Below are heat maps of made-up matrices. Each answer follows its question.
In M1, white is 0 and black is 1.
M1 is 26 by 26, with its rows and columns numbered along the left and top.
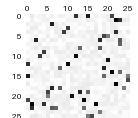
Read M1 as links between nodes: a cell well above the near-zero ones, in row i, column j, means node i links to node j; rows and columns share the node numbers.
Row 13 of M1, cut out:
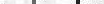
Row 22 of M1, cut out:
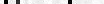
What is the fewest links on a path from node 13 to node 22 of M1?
6
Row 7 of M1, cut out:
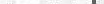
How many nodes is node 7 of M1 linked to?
1
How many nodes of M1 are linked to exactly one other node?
8
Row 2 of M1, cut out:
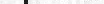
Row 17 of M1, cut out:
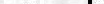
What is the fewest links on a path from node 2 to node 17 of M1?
5
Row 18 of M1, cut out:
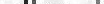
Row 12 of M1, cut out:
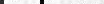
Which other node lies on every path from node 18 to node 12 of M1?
node 0
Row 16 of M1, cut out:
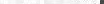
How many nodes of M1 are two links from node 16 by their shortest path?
1
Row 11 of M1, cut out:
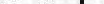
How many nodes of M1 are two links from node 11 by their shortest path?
1
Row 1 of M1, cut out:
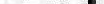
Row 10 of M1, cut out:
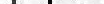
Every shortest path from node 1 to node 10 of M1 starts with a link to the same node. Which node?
node 23
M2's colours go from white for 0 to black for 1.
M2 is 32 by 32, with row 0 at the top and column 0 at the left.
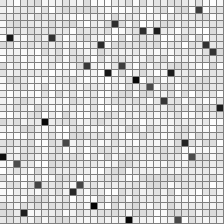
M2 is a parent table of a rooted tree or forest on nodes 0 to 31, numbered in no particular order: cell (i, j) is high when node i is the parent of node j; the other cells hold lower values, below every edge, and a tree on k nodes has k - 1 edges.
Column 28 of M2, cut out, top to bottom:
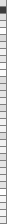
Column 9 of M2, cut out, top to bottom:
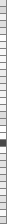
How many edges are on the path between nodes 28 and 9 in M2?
5
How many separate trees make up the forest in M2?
2
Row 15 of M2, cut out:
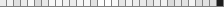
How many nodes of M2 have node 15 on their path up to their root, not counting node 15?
3
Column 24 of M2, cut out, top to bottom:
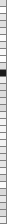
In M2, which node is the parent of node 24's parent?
27
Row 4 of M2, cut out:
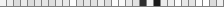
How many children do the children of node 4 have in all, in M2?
4
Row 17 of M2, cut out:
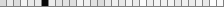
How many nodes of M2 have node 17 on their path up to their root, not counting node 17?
6
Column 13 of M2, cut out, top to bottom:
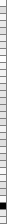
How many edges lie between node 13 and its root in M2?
6
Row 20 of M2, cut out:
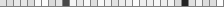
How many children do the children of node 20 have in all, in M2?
4
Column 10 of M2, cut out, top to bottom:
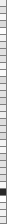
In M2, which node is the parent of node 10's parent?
22
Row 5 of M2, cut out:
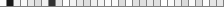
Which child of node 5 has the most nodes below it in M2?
7
